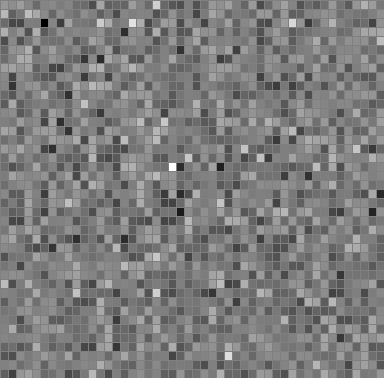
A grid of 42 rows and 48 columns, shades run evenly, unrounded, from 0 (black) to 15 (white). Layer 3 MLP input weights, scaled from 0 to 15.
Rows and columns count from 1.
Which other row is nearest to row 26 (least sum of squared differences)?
37
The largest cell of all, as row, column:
19, 22
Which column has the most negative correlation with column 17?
8
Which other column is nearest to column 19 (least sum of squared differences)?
44
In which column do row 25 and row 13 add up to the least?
21
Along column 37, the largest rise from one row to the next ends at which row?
3
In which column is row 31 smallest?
43
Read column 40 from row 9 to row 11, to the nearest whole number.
9 7 8
